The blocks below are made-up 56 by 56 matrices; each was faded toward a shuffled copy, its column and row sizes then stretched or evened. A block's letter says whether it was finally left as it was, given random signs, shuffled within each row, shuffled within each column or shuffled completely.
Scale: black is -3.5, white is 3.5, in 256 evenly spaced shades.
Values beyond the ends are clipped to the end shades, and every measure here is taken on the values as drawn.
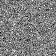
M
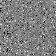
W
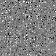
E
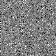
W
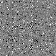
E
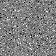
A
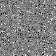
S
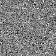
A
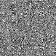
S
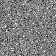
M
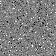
M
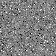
M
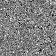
M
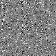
S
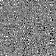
E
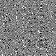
E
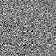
E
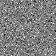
W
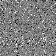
S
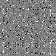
E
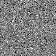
W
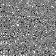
E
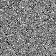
M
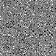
E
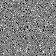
A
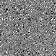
S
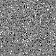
S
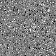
S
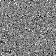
A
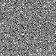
W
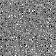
S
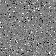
M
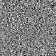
E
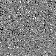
S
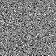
A
